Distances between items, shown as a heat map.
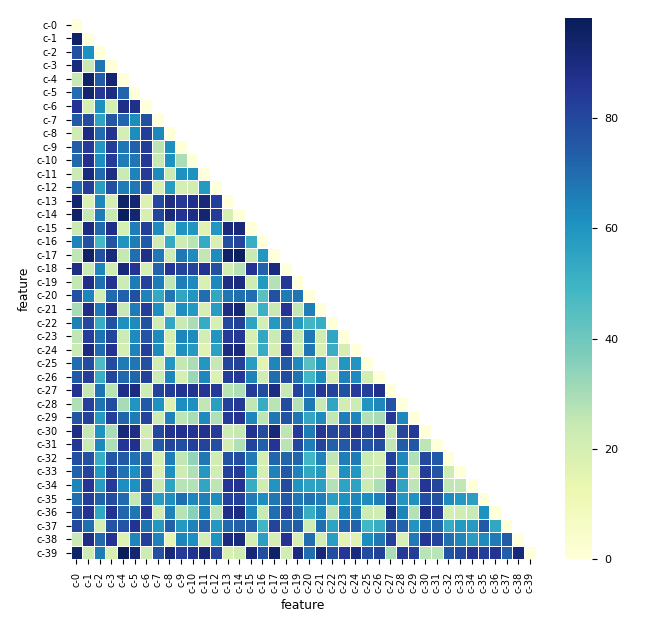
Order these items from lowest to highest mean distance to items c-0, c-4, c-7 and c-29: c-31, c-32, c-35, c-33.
c-33, c-32, c-35, c-31
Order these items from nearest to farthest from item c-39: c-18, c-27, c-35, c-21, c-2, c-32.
c-18, c-27, c-2, c-32, c-35, c-21
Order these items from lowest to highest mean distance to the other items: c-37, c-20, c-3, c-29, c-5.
c-29, c-20, c-37, c-3, c-5
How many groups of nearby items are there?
5
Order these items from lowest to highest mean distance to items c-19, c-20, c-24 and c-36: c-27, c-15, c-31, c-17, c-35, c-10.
c-15, c-17, c-10, c-35, c-31, c-27
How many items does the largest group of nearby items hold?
13
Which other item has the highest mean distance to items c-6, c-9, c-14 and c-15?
c-5
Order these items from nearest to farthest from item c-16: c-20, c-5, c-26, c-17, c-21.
c-26, c-20, c-21, c-17, c-5
